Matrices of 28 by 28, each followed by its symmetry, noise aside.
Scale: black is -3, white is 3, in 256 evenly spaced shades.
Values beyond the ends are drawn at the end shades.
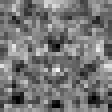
mirrored left to right.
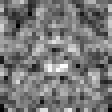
mirrored left to right.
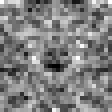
mirrored left to right.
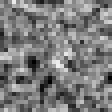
no symmetry.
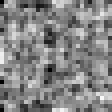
mirrored top to bottom.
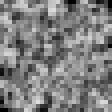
symmetric.
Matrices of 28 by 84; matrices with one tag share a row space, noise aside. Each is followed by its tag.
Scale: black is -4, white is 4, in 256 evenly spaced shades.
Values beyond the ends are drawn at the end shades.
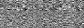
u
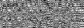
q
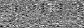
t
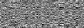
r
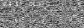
t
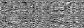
r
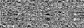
q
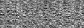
u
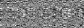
u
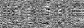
q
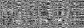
q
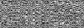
r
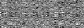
r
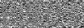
u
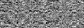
t
